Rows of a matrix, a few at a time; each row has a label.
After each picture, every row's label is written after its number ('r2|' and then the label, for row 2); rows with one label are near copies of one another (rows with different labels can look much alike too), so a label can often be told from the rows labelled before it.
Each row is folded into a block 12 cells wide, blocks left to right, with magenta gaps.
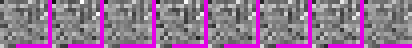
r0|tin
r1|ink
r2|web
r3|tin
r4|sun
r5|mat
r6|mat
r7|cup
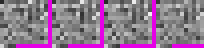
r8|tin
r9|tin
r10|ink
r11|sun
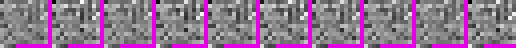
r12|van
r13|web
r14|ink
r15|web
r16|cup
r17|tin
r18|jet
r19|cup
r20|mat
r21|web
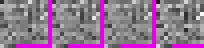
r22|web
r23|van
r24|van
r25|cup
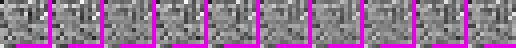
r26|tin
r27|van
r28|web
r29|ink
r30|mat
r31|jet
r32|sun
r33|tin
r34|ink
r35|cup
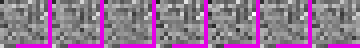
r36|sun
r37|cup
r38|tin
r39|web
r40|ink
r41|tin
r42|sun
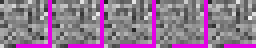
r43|jet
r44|mat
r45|web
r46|sun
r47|mat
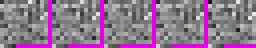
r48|mat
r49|jet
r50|van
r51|cup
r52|web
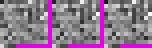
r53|tin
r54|ink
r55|ink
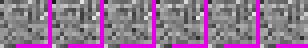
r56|jet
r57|web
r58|cup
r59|van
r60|ink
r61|van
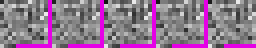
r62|jet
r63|web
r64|tin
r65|web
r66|tin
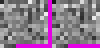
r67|mat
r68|sun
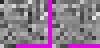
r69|jet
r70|van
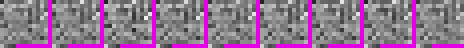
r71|jet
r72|ink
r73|cup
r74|jet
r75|cup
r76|ink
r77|ink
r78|tin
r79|tin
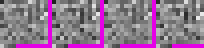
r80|web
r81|sun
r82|ink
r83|sun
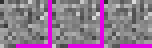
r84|sun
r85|van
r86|web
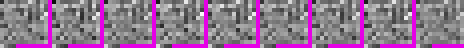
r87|sun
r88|sun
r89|web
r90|ink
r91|jet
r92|jet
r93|sun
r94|cup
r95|mat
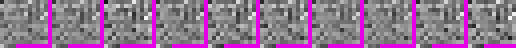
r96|web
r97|cup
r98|web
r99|cup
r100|mat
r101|sun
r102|cup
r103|sun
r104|cup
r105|van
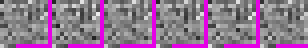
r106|web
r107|sun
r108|jet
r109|sun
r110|cup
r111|tin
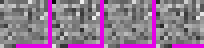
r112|mat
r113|web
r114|ink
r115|sun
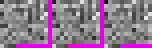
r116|jet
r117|sun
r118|web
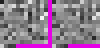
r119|jet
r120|van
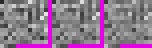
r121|jet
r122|jet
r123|web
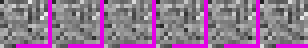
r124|jet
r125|van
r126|web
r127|sun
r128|jet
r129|tin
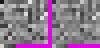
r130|web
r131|web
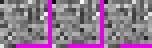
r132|cup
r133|ink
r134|sun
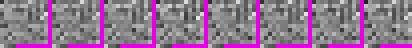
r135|cup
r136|mat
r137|jet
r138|jet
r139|ink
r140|ink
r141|ink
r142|web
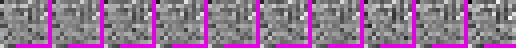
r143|van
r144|web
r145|cup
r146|web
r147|cup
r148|tin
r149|mat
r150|sun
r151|web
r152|web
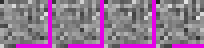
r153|van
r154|jet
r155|tin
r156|jet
